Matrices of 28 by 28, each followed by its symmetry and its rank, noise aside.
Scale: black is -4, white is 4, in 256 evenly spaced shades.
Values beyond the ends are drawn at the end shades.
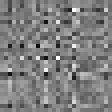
no symmetry, rank three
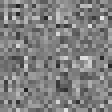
antisymmetric, rank four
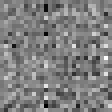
no symmetry, rank four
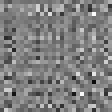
antisymmetric, rank four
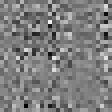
no symmetry, rank four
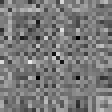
symmetric, rank four
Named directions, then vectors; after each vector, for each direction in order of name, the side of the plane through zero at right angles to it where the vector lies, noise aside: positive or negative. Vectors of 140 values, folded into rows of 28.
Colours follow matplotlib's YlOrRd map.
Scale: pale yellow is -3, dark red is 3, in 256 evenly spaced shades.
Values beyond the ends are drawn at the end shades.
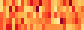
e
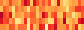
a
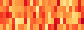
positive, negative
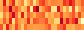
negative, positive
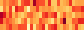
positive, positive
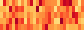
negative, positive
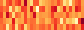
positive, negative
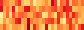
negative, negative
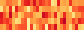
positive, positive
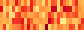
negative, negative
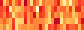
positive, negative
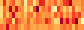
negative, positive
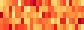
positive, positive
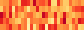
positive, positive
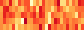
positive, negative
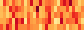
negative, positive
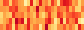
negative, positive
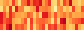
positive, positive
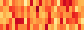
negative, positive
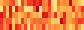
positive, positive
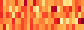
positive, negative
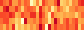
positive, negative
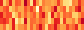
positive, negative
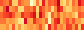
positive, negative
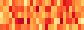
negative, positive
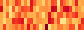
negative, negative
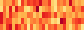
positive, positive
